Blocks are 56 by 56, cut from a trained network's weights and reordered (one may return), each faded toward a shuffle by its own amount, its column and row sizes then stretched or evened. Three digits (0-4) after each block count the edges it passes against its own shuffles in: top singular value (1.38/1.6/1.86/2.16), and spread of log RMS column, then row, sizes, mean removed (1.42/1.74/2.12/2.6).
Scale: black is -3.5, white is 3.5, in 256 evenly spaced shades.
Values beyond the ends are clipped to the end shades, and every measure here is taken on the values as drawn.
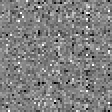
0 2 1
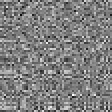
4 0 4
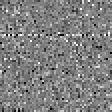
1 0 0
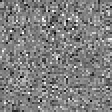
3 1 0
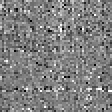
1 0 3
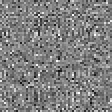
3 1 0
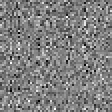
3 3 0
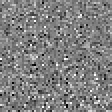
1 1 1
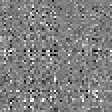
3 3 3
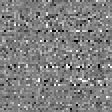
1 1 4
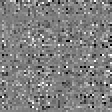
0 3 4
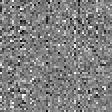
3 3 0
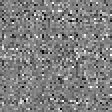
1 2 4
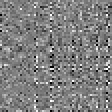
4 4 3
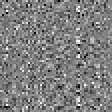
4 3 1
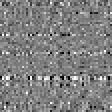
4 2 4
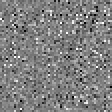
2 2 1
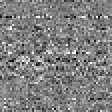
3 0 4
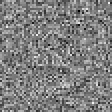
3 0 0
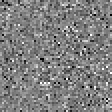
0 1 2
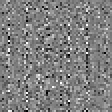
3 4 2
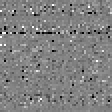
1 1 3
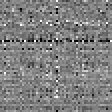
3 2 2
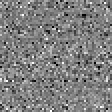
1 0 3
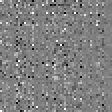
0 4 2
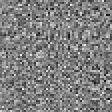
4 1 3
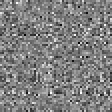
3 0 3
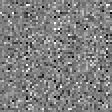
0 2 2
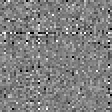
2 2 2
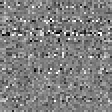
0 0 4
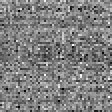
2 2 0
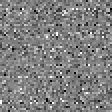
1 0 4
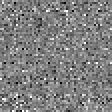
1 0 3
